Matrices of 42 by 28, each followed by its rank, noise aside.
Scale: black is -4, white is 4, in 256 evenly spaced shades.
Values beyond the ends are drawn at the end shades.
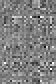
four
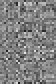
four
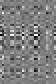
two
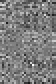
five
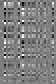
one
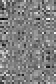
four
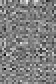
four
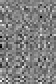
four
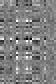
one
